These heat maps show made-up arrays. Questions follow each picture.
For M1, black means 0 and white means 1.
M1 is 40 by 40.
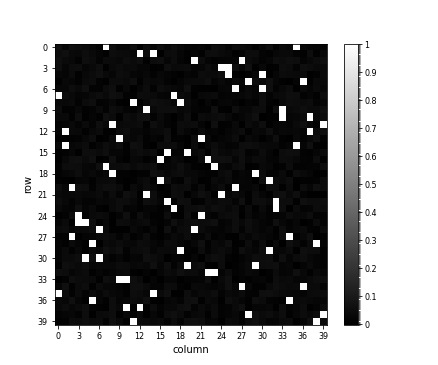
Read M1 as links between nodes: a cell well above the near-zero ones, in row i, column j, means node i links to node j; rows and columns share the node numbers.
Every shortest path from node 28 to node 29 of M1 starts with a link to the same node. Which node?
node 38
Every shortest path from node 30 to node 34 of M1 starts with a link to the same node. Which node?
node 6
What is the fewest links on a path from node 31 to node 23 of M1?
6
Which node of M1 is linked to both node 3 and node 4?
node 25
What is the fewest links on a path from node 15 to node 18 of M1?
4
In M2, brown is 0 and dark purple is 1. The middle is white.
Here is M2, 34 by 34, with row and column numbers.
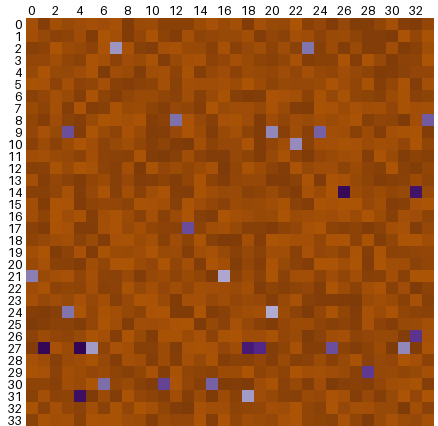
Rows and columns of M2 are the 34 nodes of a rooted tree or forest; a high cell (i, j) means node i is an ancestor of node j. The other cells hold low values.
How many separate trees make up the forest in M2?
10
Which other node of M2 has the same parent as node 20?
3
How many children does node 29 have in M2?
1
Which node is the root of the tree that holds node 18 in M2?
27
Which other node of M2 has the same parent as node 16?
0
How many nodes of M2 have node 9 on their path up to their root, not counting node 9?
3
